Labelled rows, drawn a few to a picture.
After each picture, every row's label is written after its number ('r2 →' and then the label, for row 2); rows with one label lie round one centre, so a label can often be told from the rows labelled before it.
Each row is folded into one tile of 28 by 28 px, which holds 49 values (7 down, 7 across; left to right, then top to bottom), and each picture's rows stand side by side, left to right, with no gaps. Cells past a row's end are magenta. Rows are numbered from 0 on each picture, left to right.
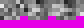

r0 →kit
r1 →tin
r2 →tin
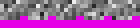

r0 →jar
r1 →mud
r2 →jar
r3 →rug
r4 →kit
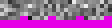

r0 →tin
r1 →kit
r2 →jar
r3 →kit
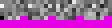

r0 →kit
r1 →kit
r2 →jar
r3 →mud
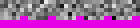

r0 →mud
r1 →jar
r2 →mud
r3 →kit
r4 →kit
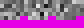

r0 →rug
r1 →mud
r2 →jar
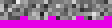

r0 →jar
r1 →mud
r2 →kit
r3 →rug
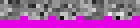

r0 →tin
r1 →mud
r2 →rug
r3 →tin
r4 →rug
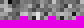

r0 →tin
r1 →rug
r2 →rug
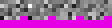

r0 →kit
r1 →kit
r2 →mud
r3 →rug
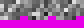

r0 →jar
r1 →rug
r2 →jar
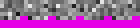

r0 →rug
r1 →kit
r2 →kit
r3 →jar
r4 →kit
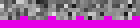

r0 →jar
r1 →tin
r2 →mud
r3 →rug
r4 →mud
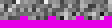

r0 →jar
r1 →jar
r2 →rug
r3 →rug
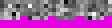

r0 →mud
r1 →kit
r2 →tin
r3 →rug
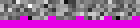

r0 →jar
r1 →kit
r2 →tin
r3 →rug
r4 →rug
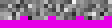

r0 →mud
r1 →kit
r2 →jar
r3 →rug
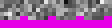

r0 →rug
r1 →jar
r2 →tin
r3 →jar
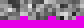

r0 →tin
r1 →jar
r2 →rug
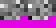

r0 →kit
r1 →kit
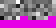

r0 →kit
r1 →rug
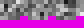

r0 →jar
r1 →mud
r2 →tin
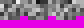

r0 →jar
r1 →tin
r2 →jar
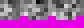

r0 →tin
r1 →tin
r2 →mud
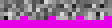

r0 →rug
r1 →jar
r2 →mud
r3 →mud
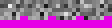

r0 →mud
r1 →mud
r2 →rug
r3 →kit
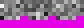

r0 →kit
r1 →rug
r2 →kit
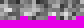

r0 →tin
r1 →tin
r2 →rug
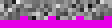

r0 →jar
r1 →rug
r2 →kit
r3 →jar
